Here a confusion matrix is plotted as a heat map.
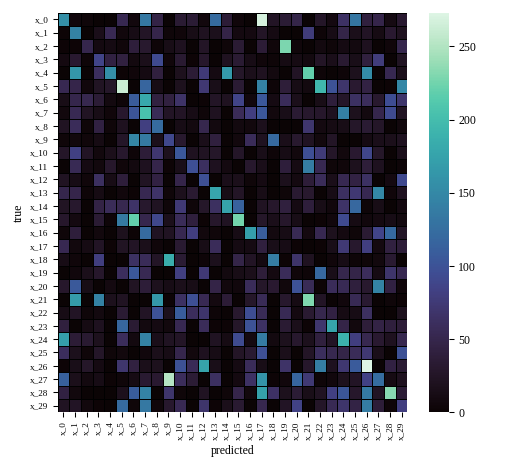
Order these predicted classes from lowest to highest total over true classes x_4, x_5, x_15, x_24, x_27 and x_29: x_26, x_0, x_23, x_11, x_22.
x_11, x_23, x_22, x_0, x_26
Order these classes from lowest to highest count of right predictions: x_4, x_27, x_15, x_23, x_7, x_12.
x_12, x_27, x_4, x_23, x_7, x_15
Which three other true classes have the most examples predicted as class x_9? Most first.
x_27, x_18, x_28
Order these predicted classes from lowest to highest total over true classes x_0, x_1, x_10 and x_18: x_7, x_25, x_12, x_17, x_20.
x_12, x_20, x_25, x_7, x_17
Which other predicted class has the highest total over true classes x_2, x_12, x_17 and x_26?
x_19
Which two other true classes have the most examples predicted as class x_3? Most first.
x_21, x_18
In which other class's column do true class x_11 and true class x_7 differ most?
x_24
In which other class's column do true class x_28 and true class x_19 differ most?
x_17
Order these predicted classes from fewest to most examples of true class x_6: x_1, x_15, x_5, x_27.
x_5, x_27, x_1, x_15
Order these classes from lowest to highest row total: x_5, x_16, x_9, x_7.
x_9, x_16, x_7, x_5
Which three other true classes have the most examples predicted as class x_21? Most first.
x_4, x_11, x_10
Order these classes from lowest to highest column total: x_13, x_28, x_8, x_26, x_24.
x_13, x_28, x_8, x_24, x_26
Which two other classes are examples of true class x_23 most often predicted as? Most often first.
x_5, x_16
